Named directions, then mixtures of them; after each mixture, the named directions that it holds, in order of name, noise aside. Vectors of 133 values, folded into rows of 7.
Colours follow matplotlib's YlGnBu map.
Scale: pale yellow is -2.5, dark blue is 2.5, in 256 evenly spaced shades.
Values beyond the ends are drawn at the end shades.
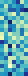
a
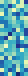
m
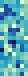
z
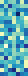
a, m.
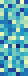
a, m.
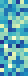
a, m, z.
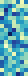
m, z.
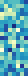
m, z.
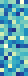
a, m, z.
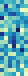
a, m, z.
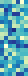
a, m, z.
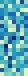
a, m.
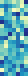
m.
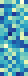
m, z.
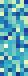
m.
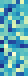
a, m, z.
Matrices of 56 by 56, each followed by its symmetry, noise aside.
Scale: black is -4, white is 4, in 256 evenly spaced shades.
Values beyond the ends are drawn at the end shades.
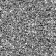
mirrored top to bottom.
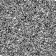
same after a half turn.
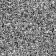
same after a half turn.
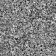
same after a half turn.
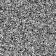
antisymmetric.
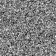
same after a half turn.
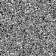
antisymmetric.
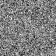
no symmetry.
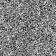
same after a half turn.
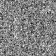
mirrored top to bottom.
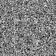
antisymmetric.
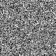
antisymmetric.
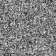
same after a half turn.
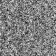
mirrored top to bottom.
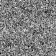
same after a half turn.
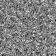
antisymmetric.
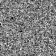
no symmetry.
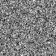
same after a half turn.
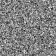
no symmetry.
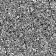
same after a half turn.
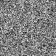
no symmetry.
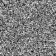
same after a half turn.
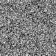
no symmetry.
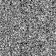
mirrored top to bottom.
